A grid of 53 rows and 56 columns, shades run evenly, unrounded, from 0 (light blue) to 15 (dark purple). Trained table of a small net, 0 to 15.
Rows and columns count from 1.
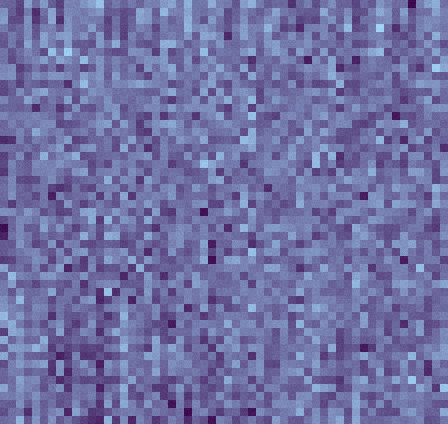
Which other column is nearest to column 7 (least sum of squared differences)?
35
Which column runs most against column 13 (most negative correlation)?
3
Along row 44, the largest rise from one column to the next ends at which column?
43
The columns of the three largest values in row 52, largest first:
24, 32, 9
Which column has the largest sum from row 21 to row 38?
13
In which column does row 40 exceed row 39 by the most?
26
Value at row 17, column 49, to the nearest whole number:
6
